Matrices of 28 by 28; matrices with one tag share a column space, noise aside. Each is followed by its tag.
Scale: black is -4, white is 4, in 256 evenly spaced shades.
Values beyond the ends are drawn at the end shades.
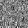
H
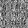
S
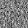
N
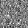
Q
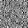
Q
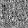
S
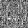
S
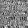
H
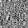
S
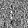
N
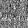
S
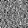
Q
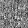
S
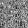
N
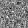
N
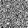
Q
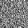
Q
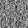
H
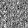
N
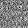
H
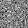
N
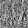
S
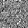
Q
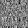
H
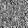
H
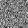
Q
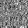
H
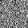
Q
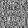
H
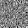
Q
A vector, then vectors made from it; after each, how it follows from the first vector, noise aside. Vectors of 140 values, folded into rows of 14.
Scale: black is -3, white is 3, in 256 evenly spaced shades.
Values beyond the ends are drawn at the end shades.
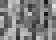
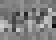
wrapped around, partly zeroed.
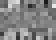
partly zeroed.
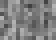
shrunk.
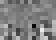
wrapped around, partly zeroed.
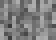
reversed, shrunk.
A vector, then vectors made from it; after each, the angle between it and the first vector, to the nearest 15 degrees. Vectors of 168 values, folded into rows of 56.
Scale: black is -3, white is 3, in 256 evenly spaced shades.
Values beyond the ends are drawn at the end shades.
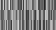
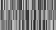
30 degrees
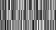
120 degrees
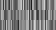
150 degrees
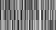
135 degrees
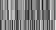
90 degrees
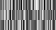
75 degrees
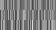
90 degrees
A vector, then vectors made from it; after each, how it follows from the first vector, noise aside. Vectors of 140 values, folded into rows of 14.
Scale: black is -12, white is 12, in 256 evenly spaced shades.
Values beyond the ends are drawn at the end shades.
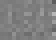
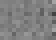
negated.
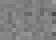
negated.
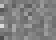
reversed, scaled up.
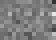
scaled up.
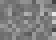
scaled up.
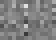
wrapped around, scaled up.
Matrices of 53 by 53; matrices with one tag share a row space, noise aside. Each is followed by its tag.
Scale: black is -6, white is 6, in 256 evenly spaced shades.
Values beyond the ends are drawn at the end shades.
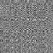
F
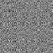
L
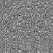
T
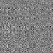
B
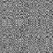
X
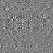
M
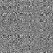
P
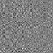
M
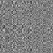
M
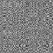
X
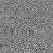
F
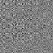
M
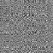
F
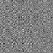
M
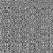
B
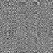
L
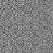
M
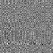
B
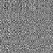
B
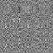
T
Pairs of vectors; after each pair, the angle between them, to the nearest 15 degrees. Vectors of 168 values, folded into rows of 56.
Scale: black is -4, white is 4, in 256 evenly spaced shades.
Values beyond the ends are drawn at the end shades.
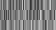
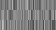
90 degrees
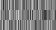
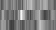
75 degrees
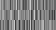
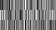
120 degrees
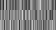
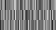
120 degrees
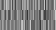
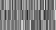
15 degrees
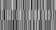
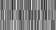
150 degrees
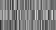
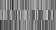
30 degrees
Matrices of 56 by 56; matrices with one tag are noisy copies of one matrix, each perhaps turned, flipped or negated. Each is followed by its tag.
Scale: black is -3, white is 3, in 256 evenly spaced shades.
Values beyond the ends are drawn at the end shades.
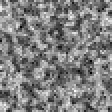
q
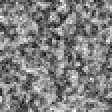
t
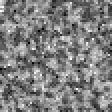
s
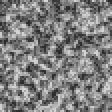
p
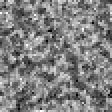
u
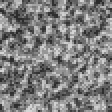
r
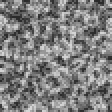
r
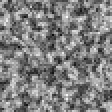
q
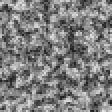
q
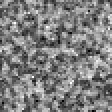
t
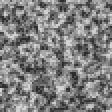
t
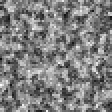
q
